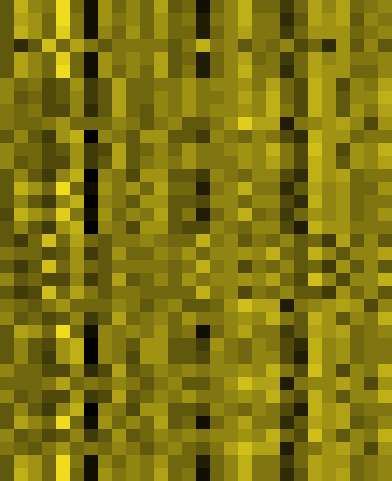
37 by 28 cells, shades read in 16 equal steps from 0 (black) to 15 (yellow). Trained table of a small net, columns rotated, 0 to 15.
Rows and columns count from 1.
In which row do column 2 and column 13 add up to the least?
4
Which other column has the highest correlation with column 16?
6
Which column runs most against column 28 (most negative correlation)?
25
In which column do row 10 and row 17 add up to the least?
21
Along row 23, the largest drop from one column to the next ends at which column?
5
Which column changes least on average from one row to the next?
17
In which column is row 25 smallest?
7
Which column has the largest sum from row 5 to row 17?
23
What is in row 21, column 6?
10
